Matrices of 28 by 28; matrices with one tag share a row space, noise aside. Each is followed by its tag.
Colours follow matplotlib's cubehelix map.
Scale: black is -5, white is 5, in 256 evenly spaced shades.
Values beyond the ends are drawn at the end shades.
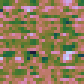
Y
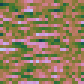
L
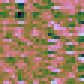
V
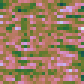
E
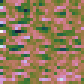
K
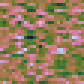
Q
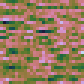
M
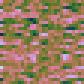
Y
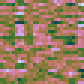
V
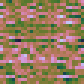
E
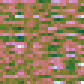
V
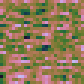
K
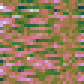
L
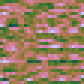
M
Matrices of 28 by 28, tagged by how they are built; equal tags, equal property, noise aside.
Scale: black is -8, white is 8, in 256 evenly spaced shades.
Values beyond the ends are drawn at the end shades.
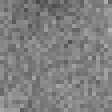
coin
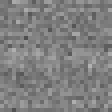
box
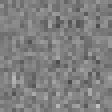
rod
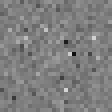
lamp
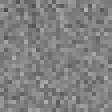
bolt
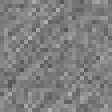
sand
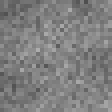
coin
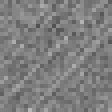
sand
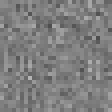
rod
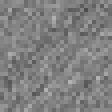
sand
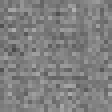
box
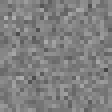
bolt
